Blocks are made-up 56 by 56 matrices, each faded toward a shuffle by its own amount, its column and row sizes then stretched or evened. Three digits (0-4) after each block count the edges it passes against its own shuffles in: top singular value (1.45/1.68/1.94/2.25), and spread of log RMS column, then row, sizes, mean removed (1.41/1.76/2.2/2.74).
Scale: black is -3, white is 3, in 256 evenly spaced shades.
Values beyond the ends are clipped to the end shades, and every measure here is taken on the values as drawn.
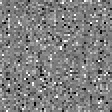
0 2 0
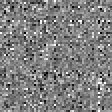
1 3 3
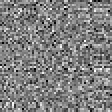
3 0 1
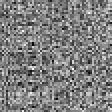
4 2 0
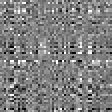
4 3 4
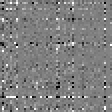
3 4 3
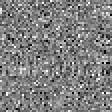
3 0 2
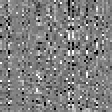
4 4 0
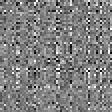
4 4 3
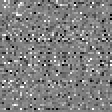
1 0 4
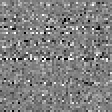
2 1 4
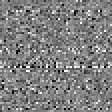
3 0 4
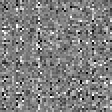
1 4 2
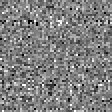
0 0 2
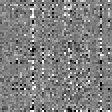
3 4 3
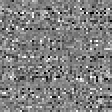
2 0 4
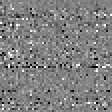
0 2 4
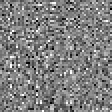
2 1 0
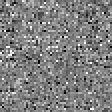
0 1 2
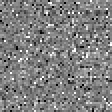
1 0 0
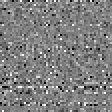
2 0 3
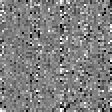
2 4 0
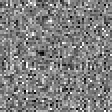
3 0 1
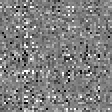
0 3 3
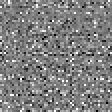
2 0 3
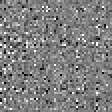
1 3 3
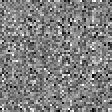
3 1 2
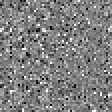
1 2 0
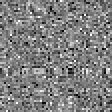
3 0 1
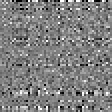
4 2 4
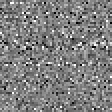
2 0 3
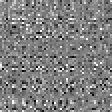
4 2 3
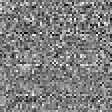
3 1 3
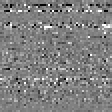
1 0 4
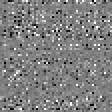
1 2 4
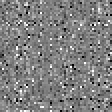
0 4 1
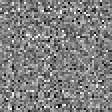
2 1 2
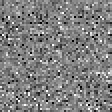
1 1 2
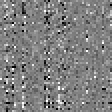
2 4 1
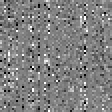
1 4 0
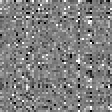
4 3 1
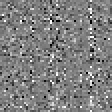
1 3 2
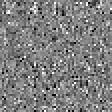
2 1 1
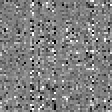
0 4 2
